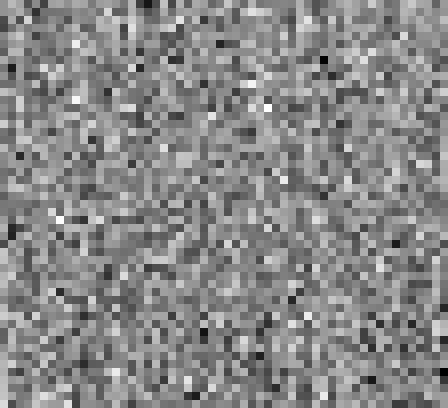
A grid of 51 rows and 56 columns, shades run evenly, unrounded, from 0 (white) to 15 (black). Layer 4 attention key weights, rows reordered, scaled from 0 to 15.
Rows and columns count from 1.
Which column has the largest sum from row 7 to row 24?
18
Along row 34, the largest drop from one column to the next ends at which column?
40
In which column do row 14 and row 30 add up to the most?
2
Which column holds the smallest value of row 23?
36
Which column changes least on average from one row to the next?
13
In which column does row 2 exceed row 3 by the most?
15
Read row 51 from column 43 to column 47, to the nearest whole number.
5 6 4 8 5
